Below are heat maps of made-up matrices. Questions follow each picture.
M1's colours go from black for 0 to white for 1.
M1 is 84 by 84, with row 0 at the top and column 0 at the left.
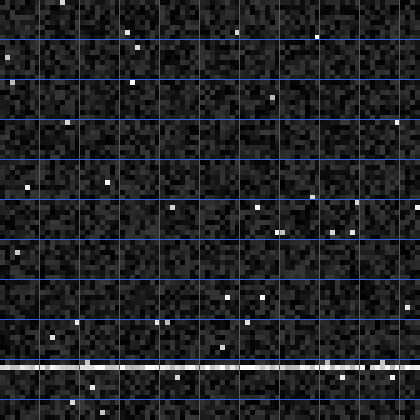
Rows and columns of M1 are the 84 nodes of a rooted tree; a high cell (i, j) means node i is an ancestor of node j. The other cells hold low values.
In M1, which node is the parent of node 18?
77
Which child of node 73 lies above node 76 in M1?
72
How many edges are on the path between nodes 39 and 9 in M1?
2
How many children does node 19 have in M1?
1
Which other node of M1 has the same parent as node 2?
26
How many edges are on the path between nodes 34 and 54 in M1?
4
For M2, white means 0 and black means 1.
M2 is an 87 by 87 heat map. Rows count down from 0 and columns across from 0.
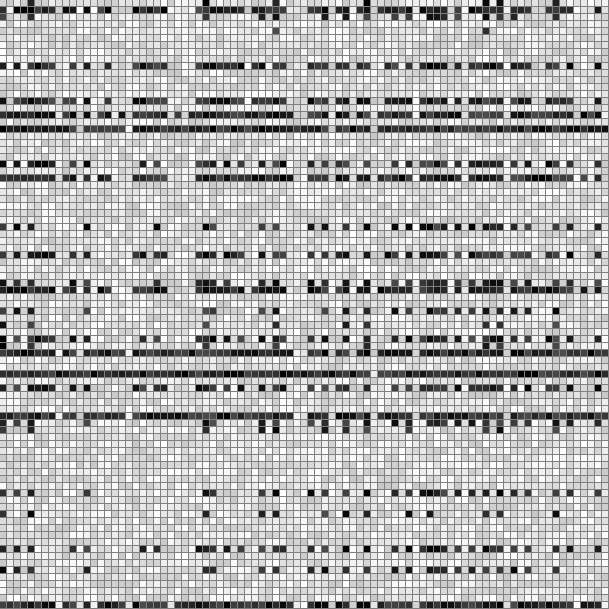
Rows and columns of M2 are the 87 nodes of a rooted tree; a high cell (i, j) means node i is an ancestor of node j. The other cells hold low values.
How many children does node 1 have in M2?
2
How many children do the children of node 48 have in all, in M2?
3
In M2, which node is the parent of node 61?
73
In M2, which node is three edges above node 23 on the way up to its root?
9
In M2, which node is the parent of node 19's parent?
36
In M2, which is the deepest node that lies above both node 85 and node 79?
60
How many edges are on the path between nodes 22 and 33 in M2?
8
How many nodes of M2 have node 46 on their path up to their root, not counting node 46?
9
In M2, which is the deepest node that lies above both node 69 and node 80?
14
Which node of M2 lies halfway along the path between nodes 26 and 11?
59
